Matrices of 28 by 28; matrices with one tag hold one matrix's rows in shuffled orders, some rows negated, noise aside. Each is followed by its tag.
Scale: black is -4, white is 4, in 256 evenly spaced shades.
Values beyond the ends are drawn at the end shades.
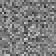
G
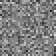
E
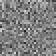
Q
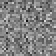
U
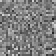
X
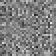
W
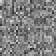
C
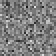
U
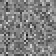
U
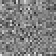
Q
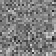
X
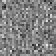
W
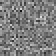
C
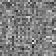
X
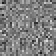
W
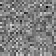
C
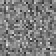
U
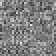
C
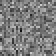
C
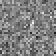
E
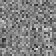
W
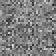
X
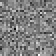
C
